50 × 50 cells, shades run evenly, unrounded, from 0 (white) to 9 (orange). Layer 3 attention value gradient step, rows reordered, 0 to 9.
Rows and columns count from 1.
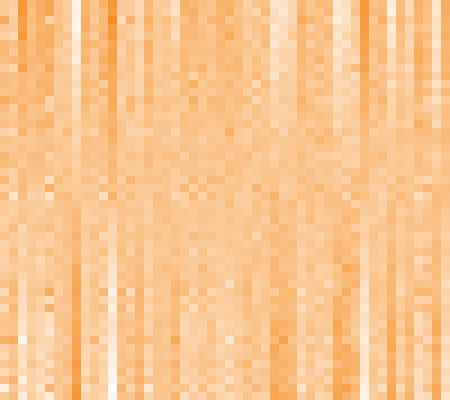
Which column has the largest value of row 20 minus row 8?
9
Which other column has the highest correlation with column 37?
26
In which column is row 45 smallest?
13
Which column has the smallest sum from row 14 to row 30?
2
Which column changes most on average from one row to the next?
6
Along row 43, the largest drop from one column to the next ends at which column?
3
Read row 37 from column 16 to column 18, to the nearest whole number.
6 3 4
